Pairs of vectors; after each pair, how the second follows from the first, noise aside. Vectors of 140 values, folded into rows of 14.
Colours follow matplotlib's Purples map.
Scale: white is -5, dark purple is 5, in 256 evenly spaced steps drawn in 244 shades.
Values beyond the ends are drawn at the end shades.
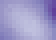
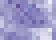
wrapped around, negated.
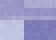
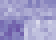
negated.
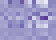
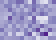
wrapped around.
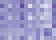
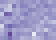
reversed, negated, partly zeroed.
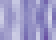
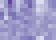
reversed, partly zeroed.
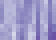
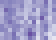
negated.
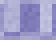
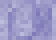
wrapped around, shrunk.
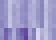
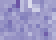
reversed, negated, partly zeroed.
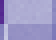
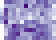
wrapped around, negated, scaled up.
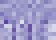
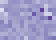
reversed, partly zeroed.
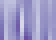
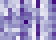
wrapped around, negated, scaled up.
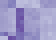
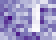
reversed, negated, scaled up.
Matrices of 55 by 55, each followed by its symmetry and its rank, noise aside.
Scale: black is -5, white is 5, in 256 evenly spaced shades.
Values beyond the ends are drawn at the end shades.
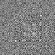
symmetric, rank six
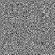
no symmetry, rank eight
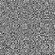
no symmetry, rank eight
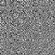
symmetric, rank eight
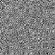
symmetric, rank eight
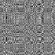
no symmetry, rank four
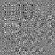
antisymmetric, rank six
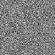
no symmetry, rank eight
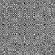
symmetric, rank six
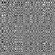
no symmetry, rank four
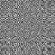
symmetric, rank six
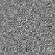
symmetric, rank eight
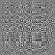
no symmetry, rank four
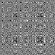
symmetric, rank four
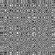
no symmetry, rank four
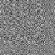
no symmetry, rank six
